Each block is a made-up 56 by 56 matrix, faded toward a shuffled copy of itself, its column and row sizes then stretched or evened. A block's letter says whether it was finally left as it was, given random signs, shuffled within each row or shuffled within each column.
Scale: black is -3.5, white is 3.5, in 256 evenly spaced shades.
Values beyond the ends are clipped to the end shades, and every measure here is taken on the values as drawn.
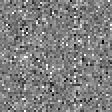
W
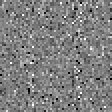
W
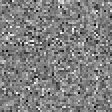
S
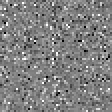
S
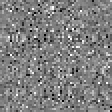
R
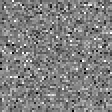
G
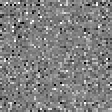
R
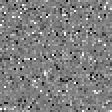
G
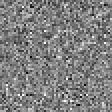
S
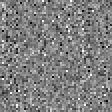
W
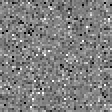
W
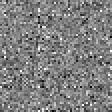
S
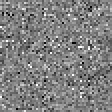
S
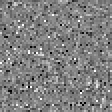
G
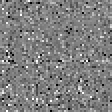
S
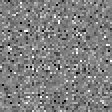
R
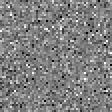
W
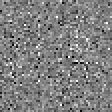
R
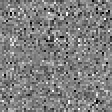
R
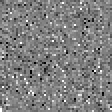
W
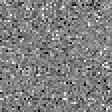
G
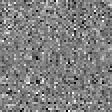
R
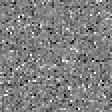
G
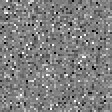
G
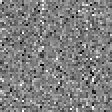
W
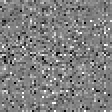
R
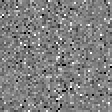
W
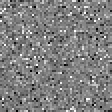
G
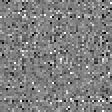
R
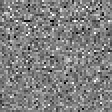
R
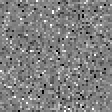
W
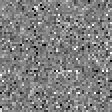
S
